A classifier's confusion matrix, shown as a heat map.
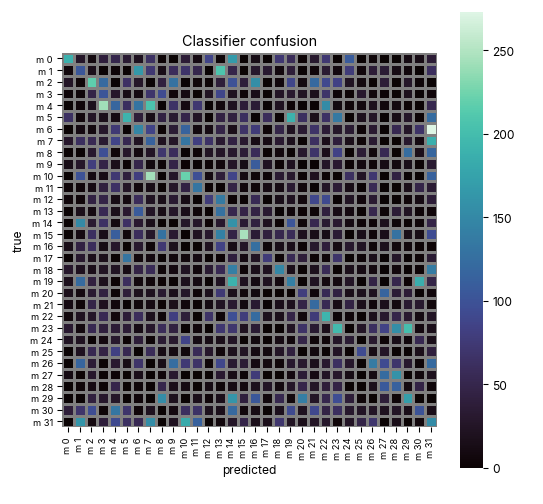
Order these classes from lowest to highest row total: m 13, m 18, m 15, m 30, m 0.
m 13, m 18, m 0, m 30, m 15
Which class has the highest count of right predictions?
m 15
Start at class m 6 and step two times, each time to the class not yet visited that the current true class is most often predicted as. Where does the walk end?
m 10
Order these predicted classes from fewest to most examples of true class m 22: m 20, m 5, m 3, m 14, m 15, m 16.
m 20, m 5, m 3, m 15, m 14, m 16
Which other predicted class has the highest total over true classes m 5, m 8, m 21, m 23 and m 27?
m 29
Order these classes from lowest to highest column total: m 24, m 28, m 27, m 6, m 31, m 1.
m 24, m 27, m 28, m 1, m 6, m 31
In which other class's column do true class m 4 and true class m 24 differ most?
m 3
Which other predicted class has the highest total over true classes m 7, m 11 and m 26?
m 31
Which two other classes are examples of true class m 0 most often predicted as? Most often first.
m 14, m 24
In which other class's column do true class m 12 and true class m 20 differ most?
m 27
